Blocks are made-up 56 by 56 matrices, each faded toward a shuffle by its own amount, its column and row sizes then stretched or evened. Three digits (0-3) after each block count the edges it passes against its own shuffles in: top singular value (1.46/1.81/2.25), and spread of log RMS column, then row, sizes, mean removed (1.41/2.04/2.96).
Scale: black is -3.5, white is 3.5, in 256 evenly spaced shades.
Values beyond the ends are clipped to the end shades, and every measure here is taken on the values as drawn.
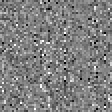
0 2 0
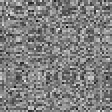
3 0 0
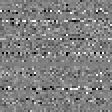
2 0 3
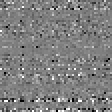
0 1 3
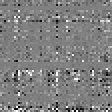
2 2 3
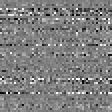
2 1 3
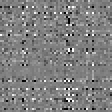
2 2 3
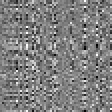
3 3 0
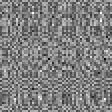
3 0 0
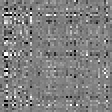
3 3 2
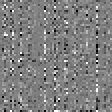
3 3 1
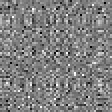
3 1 1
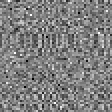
3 0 1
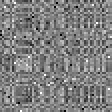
3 1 0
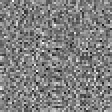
2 1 0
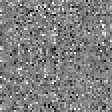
1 1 1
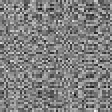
3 0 2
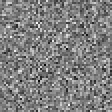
2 1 0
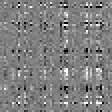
3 3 2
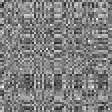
3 1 2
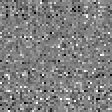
1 0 2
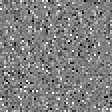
1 0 0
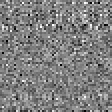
2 1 2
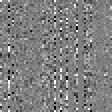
2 3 0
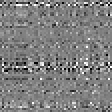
3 0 3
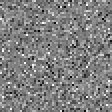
0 0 0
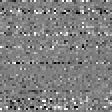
0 0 3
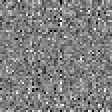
2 1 1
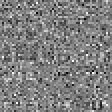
2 1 1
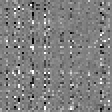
2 3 1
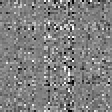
0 3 2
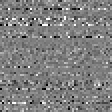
1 0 3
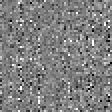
1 2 0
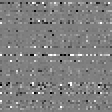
1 1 3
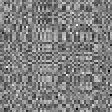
3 1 0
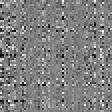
2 3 2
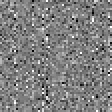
1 2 0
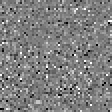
0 1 1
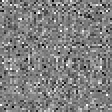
2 0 1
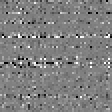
1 1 3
